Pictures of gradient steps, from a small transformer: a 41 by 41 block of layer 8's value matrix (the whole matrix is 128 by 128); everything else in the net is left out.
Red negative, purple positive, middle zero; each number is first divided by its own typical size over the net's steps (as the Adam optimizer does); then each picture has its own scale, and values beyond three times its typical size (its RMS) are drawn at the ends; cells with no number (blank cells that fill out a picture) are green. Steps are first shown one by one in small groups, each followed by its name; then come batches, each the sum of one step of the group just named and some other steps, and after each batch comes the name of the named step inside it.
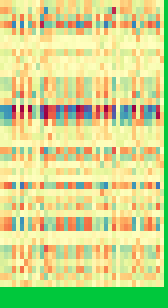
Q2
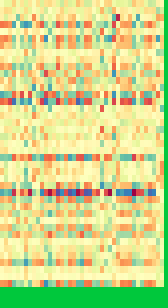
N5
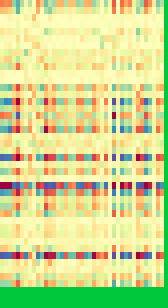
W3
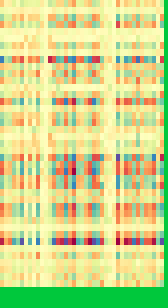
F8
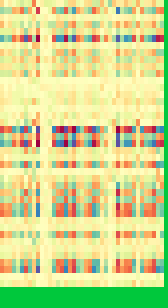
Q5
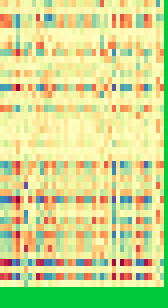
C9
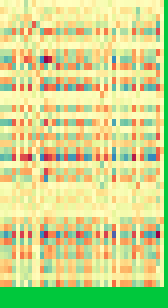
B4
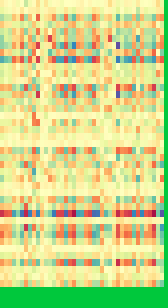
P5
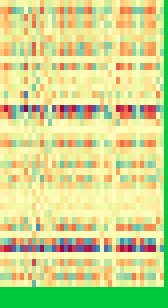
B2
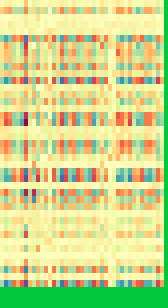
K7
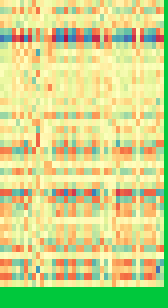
Q5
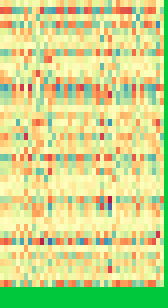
B4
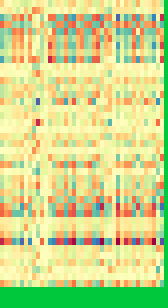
F8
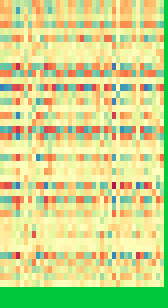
W3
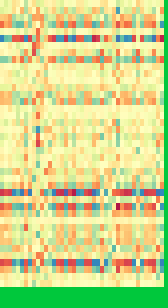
Q5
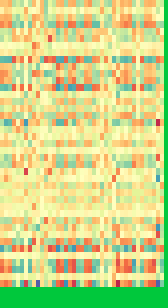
B4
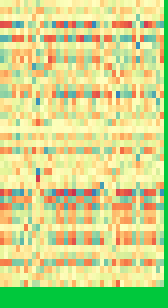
F8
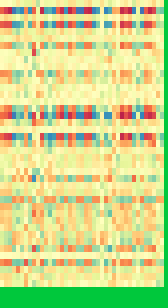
B2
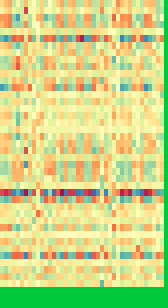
K7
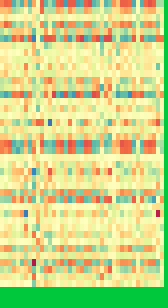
B2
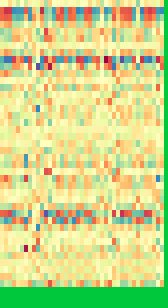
B2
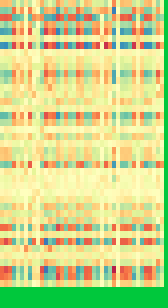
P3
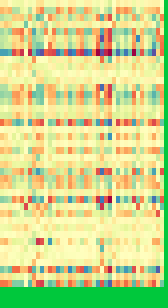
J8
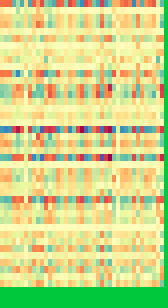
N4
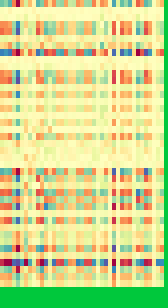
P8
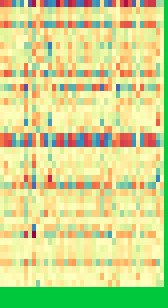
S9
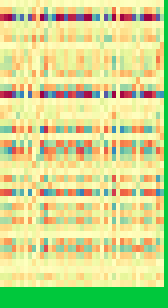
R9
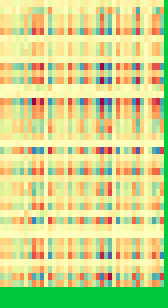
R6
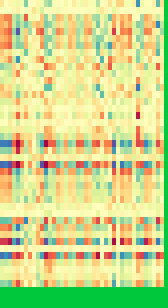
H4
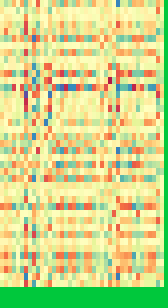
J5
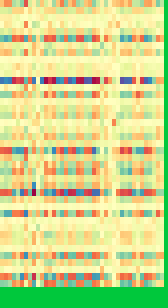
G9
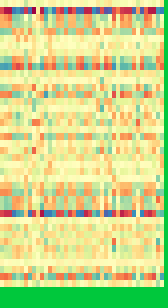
R9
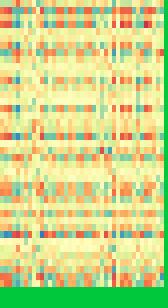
P8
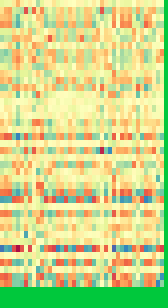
P8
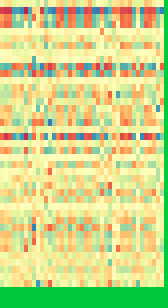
S9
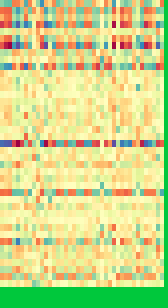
H4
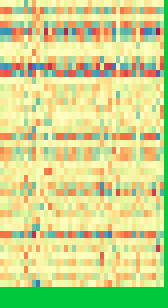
S9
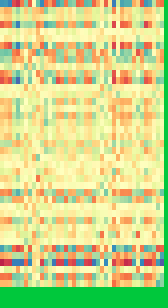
P8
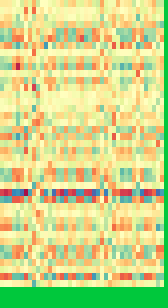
G9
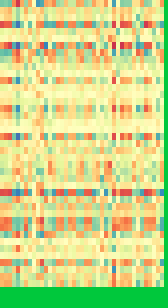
P8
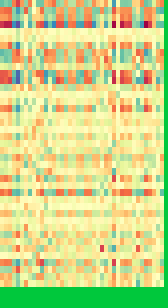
P8
